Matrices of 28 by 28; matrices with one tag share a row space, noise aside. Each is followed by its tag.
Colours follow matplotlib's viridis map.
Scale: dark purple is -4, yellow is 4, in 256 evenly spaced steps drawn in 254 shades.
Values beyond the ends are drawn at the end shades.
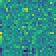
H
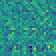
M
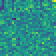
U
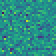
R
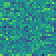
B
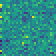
H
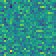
R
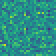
R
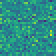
H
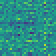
M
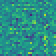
M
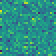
H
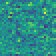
M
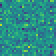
H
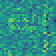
M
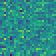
R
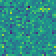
R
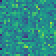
H
